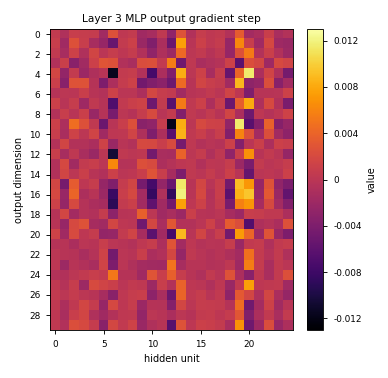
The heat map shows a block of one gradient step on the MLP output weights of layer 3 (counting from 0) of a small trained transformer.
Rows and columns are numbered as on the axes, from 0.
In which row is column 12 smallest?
9
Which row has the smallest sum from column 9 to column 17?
5
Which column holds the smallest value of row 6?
20
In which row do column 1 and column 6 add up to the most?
13
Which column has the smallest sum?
12
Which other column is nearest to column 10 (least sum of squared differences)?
18
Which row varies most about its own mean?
16
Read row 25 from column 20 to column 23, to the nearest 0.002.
0.008 0 0 0
